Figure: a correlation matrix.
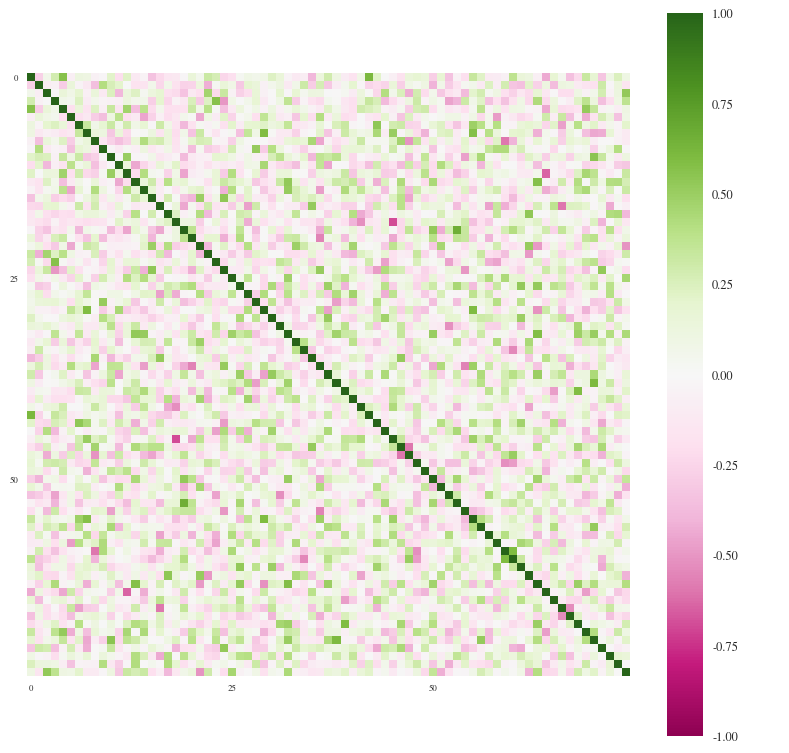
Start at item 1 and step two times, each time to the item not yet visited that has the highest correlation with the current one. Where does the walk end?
28
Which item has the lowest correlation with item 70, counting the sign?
7
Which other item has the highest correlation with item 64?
35
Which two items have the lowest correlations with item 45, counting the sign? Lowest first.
18, 20
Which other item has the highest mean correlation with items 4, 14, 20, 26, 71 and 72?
32
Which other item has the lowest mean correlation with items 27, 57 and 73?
16
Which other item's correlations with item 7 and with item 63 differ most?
29
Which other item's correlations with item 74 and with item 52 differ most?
3
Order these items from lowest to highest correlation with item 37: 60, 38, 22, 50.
22, 38, 50, 60
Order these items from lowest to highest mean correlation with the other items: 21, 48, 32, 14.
48, 21, 14, 32
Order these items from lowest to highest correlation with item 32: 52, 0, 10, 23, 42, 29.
52, 29, 0, 42, 10, 23
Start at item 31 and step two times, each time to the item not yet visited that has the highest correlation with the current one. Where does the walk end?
39
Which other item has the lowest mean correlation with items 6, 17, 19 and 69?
5
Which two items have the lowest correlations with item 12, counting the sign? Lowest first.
64, 19
